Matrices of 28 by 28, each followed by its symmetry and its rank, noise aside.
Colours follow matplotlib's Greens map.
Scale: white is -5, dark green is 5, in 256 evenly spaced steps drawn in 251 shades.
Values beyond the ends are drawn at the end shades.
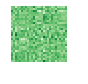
antisymmetric, rank four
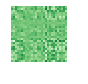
antisymmetric, rank two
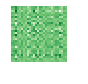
no symmetry, rank two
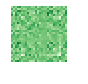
symmetric, rank four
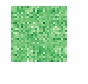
no symmetry, rank four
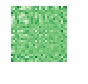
symmetric, rank three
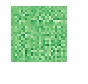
antisymmetric, rank four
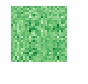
no symmetry, rank four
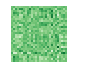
no symmetry, rank four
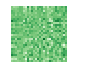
no symmetry, rank four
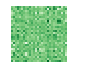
antisymmetric, rank four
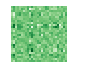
no symmetry, rank four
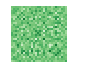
symmetric, rank four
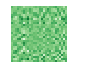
no symmetry, rank three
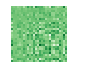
antisymmetric, rank two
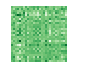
no symmetry, rank three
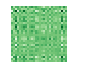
no symmetry, rank two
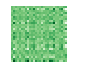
antisymmetric, rank two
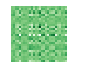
no symmetry, rank two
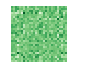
no symmetry, rank three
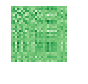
no symmetry, rank two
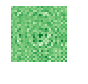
symmetric, rank four
